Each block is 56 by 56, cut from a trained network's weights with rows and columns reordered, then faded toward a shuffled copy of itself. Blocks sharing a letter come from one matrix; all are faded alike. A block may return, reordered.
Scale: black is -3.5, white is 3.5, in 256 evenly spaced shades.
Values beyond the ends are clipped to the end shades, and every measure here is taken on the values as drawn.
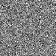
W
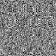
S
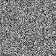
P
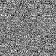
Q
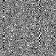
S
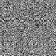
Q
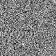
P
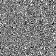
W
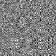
S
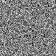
P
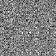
S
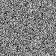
P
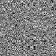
S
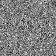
P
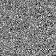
W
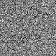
Q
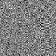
S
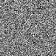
P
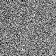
P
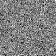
P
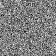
P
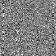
S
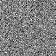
P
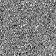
W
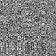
S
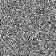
P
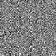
S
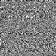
Q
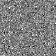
W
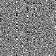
S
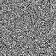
P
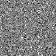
W
